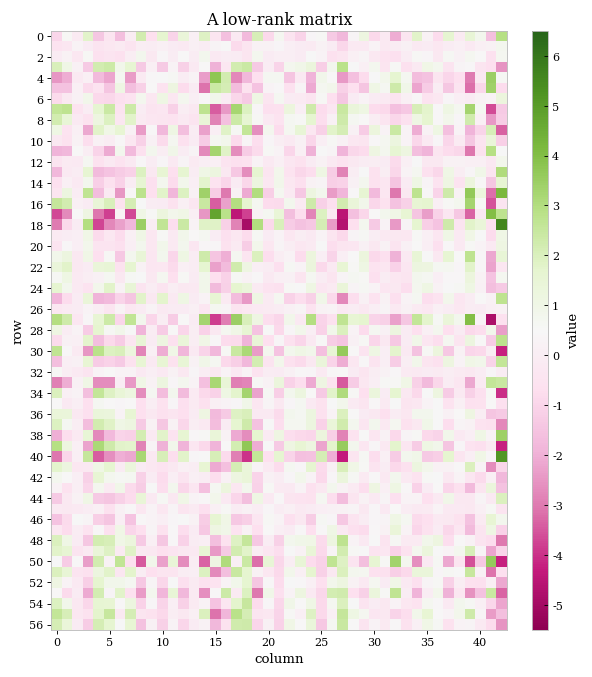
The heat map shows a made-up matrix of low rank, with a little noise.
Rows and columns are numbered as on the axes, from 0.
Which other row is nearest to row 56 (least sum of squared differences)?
3
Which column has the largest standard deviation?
42
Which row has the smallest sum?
17
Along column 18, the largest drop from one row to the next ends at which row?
40
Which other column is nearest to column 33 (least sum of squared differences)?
31
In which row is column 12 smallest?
50
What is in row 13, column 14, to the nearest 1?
1
